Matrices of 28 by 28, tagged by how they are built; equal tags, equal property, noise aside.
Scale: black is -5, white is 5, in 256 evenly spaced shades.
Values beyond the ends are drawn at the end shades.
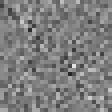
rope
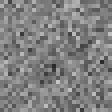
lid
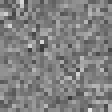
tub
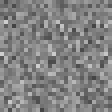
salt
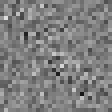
rope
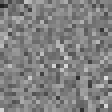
tub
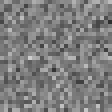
salt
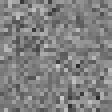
tub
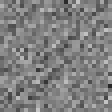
lid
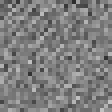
lid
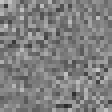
tub
